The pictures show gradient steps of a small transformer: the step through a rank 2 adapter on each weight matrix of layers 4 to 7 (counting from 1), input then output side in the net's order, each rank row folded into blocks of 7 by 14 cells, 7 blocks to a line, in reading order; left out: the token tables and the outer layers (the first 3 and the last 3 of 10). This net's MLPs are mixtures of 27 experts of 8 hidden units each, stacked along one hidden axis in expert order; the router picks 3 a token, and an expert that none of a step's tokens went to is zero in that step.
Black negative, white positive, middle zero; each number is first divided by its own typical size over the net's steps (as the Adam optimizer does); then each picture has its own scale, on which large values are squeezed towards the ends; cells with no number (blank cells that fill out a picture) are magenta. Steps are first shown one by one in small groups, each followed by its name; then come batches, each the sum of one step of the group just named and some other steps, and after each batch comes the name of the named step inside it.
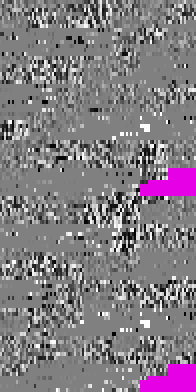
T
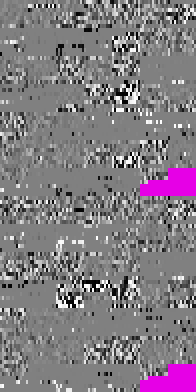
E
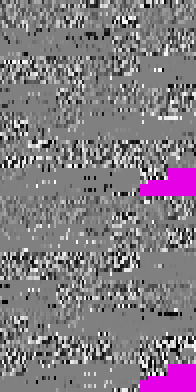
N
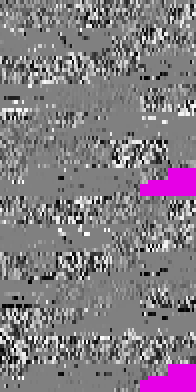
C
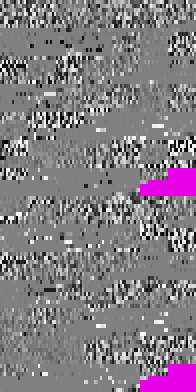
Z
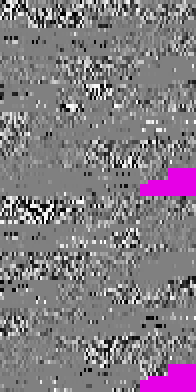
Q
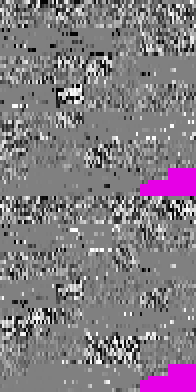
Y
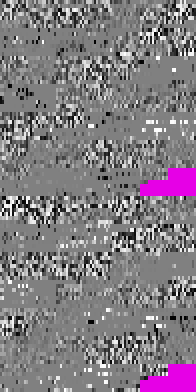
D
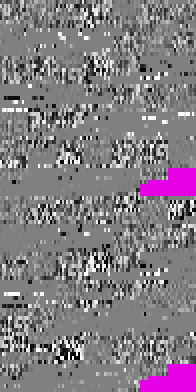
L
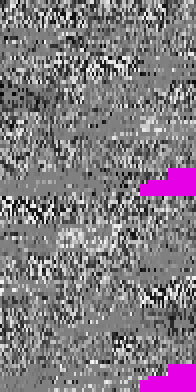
T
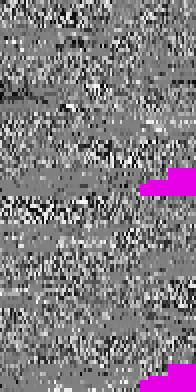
Q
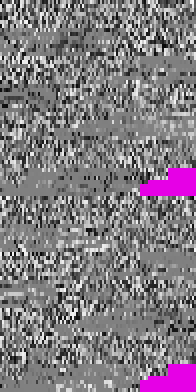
Y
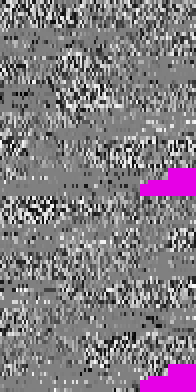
Q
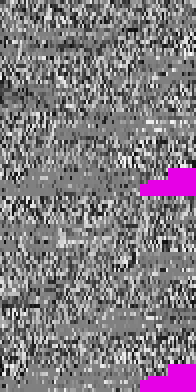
D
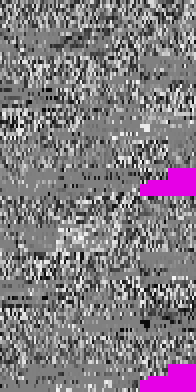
C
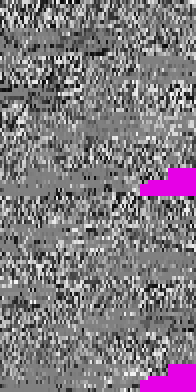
Y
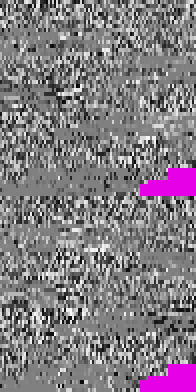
Y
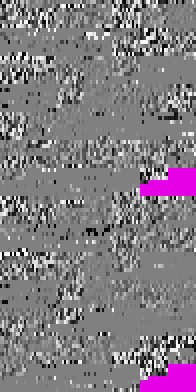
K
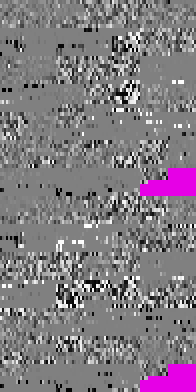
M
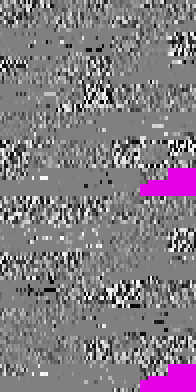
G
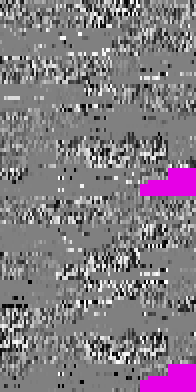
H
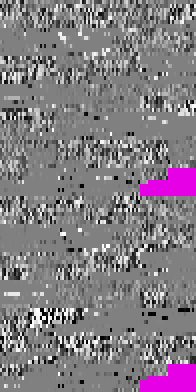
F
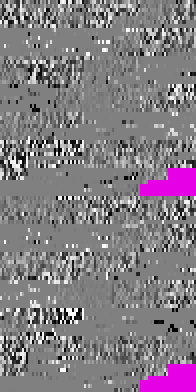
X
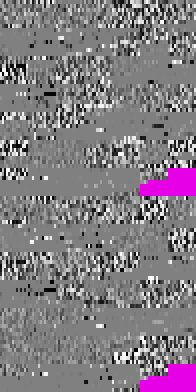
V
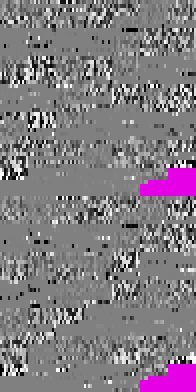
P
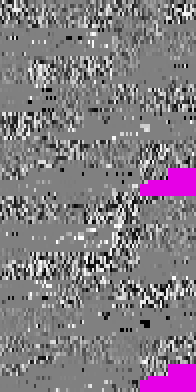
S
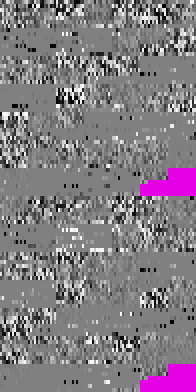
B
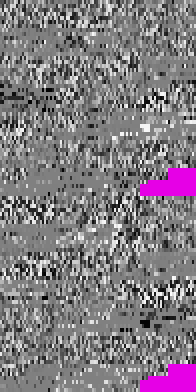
S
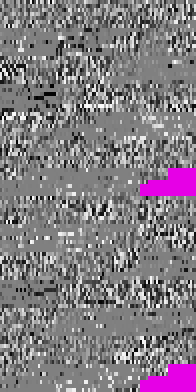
V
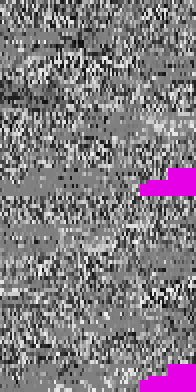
B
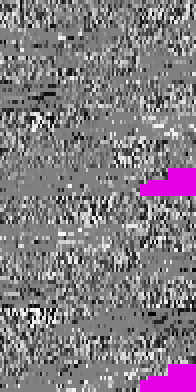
F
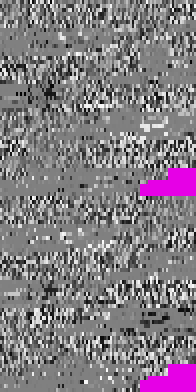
F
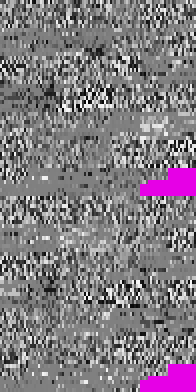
G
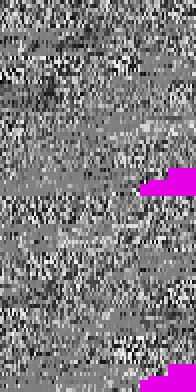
V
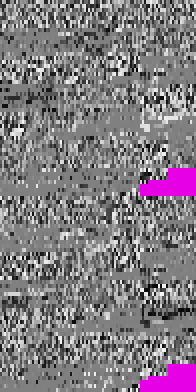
F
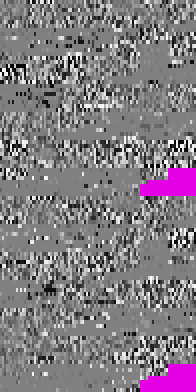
V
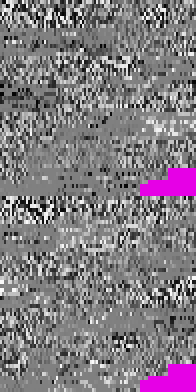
B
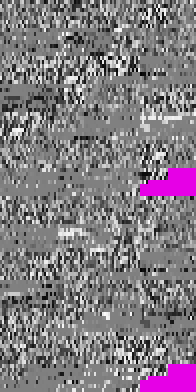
B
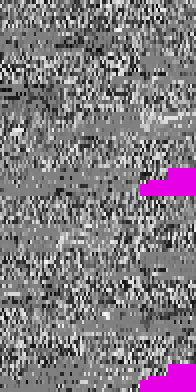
M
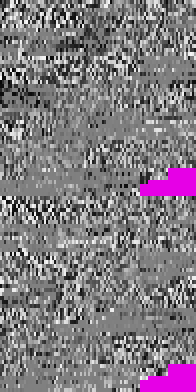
K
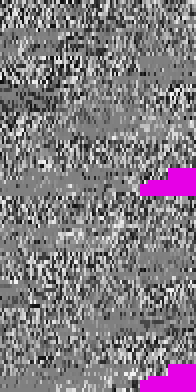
S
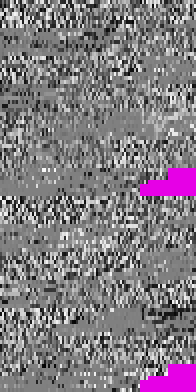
F
